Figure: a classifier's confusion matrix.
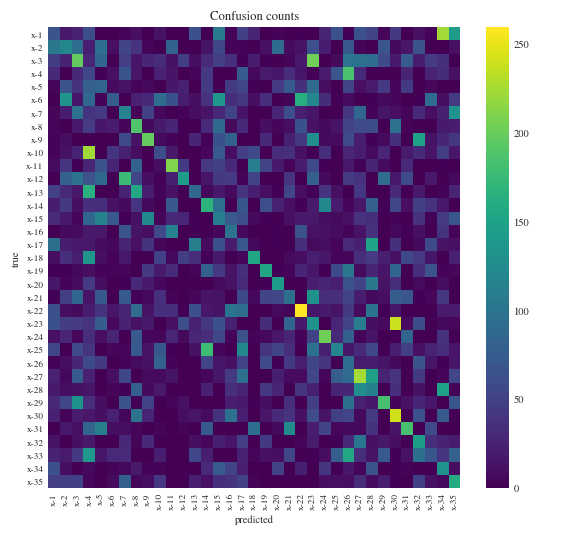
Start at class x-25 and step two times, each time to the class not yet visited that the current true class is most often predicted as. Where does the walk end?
x-24
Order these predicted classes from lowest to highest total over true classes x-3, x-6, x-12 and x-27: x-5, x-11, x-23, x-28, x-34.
x-34, x-11, x-5, x-28, x-23
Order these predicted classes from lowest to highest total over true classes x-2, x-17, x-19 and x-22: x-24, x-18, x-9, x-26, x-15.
x-18, x-24, x-9, x-15, x-26
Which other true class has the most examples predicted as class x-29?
x-12
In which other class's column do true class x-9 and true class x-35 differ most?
x-23
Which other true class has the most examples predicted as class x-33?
x-6
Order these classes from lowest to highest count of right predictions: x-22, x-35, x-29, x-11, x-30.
x-35, x-29, x-11, x-30, x-22
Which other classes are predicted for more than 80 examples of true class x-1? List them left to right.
x-15, x-34, x-35
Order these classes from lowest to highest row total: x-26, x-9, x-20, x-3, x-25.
x-20, x-26, x-9, x-25, x-3
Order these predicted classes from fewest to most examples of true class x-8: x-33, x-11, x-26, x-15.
x-33, x-11, x-26, x-15
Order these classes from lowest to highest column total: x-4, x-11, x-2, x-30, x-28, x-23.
x-11, x-2, x-30, x-28, x-23, x-4
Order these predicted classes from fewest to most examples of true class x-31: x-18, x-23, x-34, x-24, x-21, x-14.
x-34, x-23, x-24, x-14, x-18, x-21
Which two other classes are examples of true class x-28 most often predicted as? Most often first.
x-34, x-27
